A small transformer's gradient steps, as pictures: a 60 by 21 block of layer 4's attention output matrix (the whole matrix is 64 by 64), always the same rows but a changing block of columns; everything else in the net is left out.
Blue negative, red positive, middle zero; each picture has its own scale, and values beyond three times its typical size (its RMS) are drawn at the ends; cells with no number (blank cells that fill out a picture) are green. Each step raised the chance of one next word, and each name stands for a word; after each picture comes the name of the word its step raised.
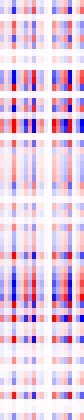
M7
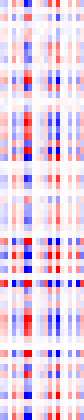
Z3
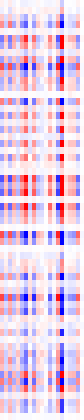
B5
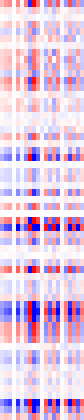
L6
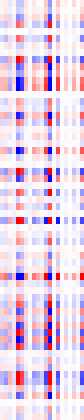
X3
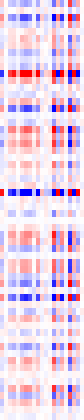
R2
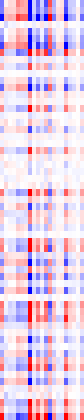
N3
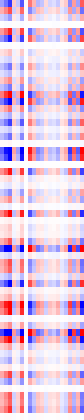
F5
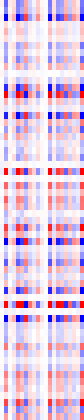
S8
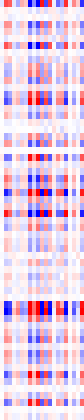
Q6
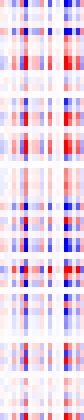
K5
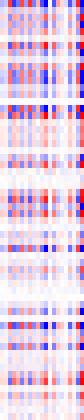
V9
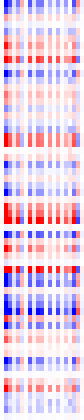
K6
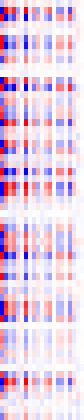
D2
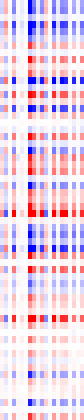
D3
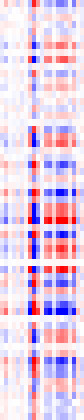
K6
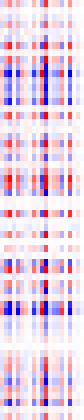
Q6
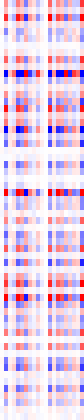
R2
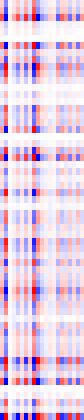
N3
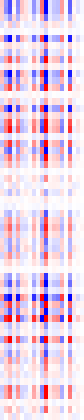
M7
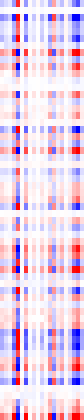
N3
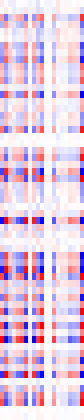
X3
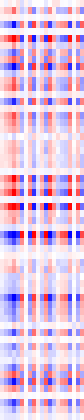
B5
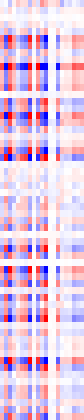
K5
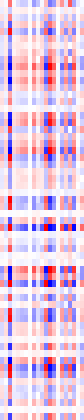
K5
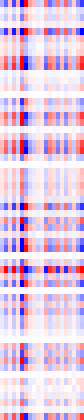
K5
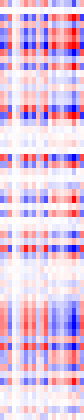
V9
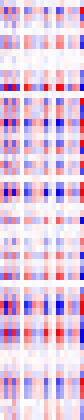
D2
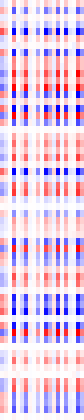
F5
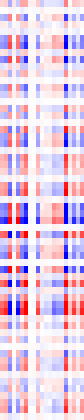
K6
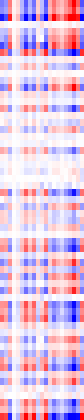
N3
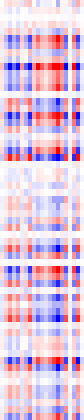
K5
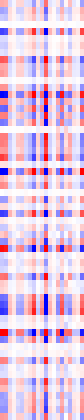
F5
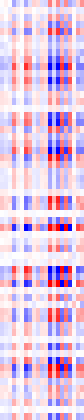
K5
